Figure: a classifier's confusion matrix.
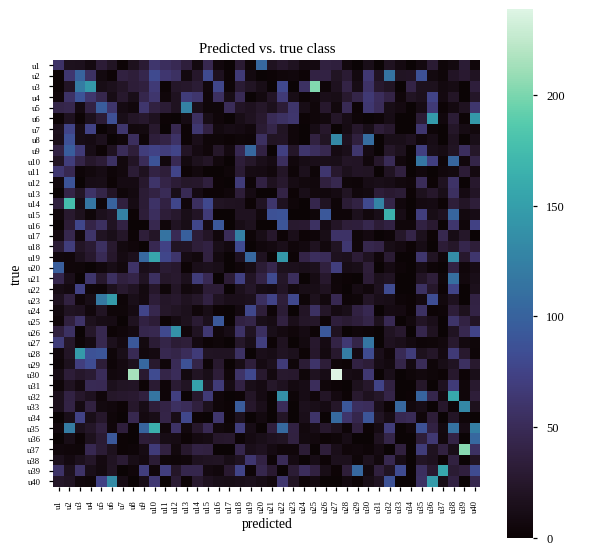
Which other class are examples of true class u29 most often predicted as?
u9
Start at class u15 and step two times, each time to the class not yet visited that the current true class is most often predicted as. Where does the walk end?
u38
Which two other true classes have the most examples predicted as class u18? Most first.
u17, u33
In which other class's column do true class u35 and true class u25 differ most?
u10
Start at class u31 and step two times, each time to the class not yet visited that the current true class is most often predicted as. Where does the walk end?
u2
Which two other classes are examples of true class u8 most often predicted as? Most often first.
u27, u30
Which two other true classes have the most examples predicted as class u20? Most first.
u1, u27
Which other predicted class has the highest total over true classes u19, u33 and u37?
u39
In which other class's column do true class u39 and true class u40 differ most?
u37
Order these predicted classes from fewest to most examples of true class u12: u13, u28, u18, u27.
u28, u13, u27, u18
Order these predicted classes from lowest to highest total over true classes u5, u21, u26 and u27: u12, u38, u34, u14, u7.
u34, u7, u14, u38, u12
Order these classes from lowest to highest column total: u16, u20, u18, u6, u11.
u16, u20, u6, u11, u18
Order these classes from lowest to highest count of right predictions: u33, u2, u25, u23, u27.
u25, u27, u2, u23, u33
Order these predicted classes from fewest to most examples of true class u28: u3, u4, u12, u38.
u12, u38, u4, u3
